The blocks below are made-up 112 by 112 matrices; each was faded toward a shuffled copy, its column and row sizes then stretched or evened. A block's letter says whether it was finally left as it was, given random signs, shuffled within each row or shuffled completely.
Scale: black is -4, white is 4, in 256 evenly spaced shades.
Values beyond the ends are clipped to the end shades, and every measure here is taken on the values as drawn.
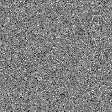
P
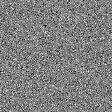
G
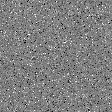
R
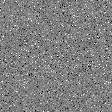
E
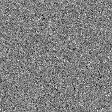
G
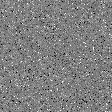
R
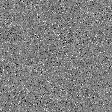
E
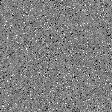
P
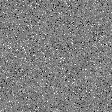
E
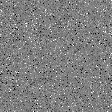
P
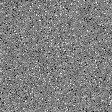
R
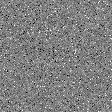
R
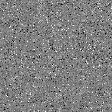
P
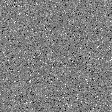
G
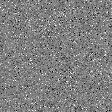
P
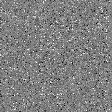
P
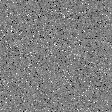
E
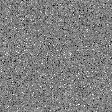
P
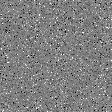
G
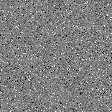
R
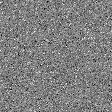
R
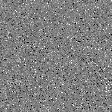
P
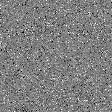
E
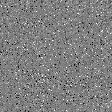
P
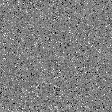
P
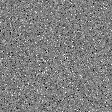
R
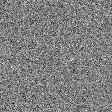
E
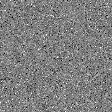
G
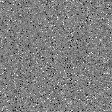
P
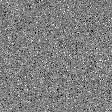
R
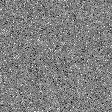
R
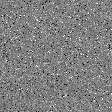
R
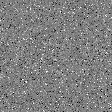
E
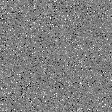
P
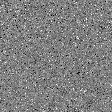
E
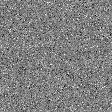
E
